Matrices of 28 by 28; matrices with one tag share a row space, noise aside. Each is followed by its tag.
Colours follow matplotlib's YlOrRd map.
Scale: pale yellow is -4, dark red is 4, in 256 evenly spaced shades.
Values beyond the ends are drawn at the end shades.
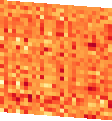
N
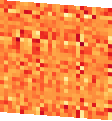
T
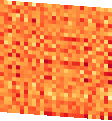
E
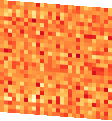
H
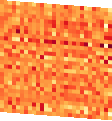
E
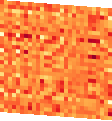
N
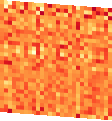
H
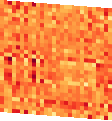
E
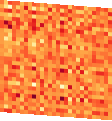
H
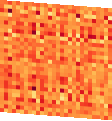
H
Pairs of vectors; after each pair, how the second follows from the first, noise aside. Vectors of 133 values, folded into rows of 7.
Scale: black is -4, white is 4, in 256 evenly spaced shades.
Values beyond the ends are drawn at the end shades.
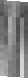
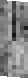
wrapped around, negated.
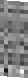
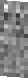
reversed, partly zeroed.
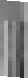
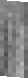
negated, shrunk.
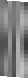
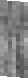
negated, shrunk.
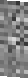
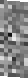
reversed.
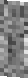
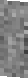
negated, shrunk.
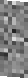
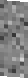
reversed, partly zeroed.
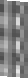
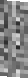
sign-scrambled.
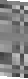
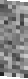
sign-scrambled.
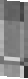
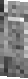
reversed.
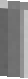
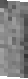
negated, shrunk.
